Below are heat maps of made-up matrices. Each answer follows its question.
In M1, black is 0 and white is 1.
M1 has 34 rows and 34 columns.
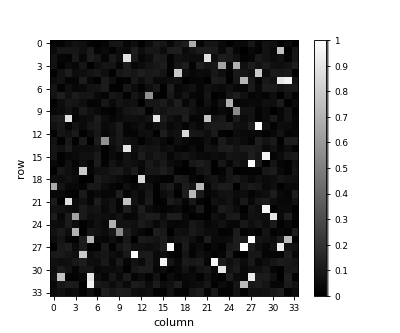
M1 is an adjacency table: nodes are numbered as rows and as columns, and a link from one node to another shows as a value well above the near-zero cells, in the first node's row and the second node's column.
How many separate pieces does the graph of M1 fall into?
11
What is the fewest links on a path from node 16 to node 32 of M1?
3
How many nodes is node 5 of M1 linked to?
3
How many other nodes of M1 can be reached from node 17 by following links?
3
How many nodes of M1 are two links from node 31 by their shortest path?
3
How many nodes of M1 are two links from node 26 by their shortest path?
2
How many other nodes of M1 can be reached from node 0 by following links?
2
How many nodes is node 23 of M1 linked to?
2
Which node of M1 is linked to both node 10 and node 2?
node 21
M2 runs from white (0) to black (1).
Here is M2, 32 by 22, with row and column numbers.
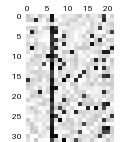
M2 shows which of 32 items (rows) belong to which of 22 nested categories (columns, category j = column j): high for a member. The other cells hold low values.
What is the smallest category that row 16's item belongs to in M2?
0
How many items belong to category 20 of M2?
5
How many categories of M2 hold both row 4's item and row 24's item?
1
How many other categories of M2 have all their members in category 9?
4
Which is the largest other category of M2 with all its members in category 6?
19
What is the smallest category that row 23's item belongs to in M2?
15
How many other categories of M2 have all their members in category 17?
1
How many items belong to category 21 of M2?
3
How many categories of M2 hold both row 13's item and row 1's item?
2
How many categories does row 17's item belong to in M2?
1
